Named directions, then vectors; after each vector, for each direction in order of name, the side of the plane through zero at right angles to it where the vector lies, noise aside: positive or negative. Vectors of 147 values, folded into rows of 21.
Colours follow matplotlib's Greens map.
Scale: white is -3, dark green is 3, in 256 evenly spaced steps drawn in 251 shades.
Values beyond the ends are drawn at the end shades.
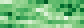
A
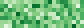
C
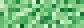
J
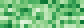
positive, negative, negative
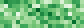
negative, negative, positive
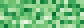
positive, negative, negative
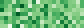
negative, positive, negative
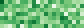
negative, positive, negative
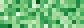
positive, negative, positive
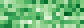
positive, negative, negative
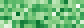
negative, positive, positive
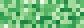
negative, positive, positive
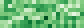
negative, positive, positive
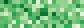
negative, negative, negative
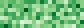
positive, negative, negative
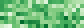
negative, positive, negative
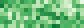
negative, negative, negative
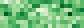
positive, positive, negative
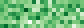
positive, negative, negative
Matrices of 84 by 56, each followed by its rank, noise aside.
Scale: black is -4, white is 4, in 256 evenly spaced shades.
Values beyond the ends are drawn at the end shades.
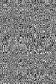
five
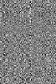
six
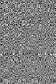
seven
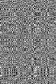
five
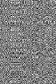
seven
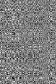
five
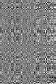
four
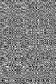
seven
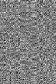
seven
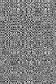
four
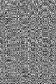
seven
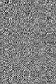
five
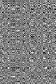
five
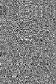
six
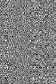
seven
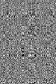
four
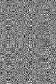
seven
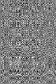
five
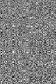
six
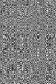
seven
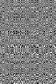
four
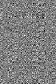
six
